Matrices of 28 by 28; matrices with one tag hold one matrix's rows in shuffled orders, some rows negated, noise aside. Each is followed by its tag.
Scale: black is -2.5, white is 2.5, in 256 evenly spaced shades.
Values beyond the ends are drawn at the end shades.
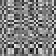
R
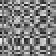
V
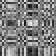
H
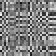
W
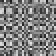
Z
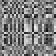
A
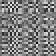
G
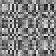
G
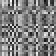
G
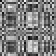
H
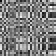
W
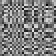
A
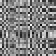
W
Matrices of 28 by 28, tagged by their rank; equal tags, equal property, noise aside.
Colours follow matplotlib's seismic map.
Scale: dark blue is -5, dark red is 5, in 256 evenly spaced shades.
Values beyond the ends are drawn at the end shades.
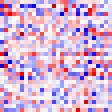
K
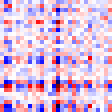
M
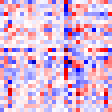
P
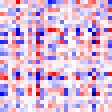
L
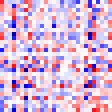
P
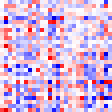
P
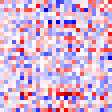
K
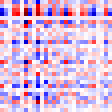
L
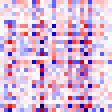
L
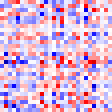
P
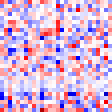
K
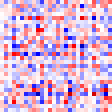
P
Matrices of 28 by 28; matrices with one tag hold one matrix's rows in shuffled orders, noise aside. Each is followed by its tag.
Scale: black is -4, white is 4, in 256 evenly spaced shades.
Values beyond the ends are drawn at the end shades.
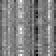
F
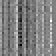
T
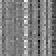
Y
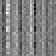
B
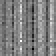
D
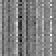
T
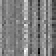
Y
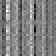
B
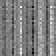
D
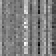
Y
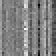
Y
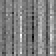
D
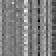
Y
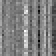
Y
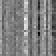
Y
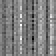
D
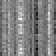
F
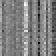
Y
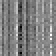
T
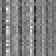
B
